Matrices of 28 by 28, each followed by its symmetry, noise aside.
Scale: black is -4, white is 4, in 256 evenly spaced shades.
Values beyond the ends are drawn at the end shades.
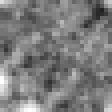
symmetric across the other diagonal.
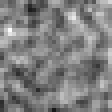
antisymmetric.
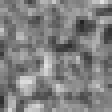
antisymmetric.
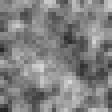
antisymmetric.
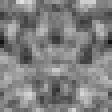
mirrored left to right.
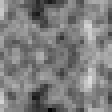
mirrored top to bottom.
